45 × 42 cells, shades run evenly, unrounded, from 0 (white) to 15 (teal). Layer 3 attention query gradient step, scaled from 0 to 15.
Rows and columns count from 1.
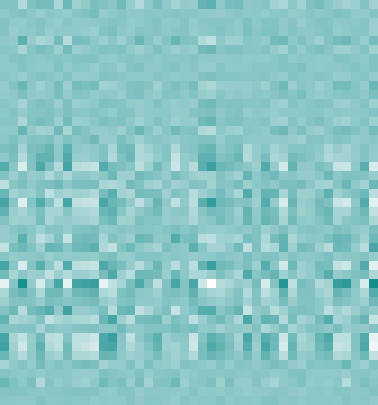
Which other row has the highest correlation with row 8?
11
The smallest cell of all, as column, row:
24, 32
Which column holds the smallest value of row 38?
42
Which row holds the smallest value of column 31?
35
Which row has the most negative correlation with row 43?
41
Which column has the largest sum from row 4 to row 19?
8
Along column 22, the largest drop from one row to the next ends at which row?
38
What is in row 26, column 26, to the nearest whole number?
7
